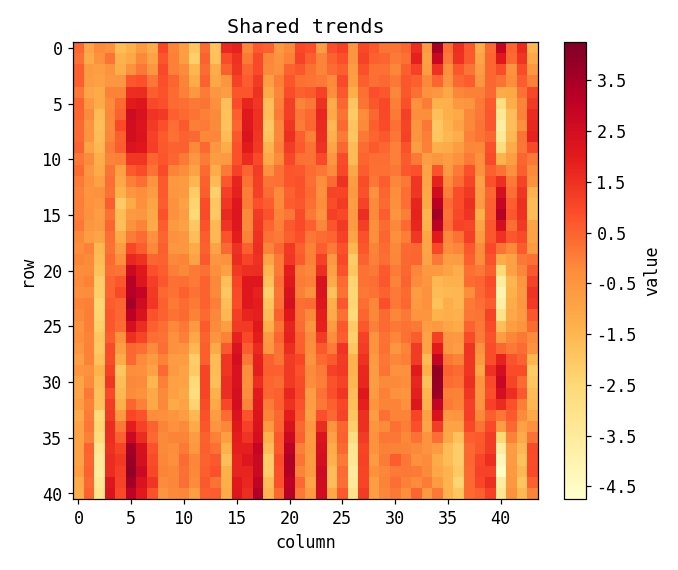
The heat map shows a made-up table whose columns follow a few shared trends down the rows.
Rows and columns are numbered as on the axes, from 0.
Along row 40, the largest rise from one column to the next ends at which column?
3
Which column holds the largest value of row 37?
5
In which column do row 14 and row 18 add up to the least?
11
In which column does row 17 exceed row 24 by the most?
40
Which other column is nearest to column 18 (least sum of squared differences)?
35
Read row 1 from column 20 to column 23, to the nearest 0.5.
0 1 0.5 0
